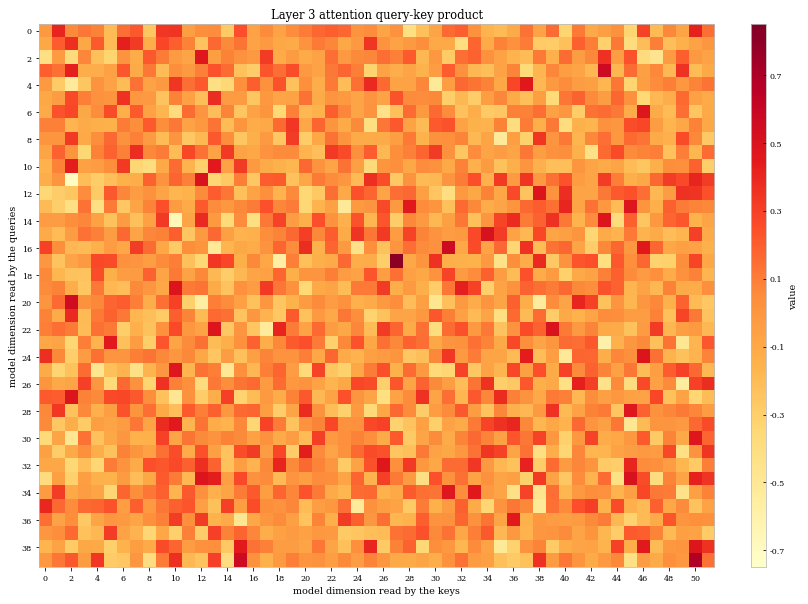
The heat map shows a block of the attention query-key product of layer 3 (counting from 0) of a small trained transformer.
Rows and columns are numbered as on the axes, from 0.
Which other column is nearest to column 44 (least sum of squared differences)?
7
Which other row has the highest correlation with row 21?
8
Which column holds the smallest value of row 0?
28
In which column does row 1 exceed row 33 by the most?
2
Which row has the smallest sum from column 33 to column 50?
10
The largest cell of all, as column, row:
27, 17
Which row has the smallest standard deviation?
18
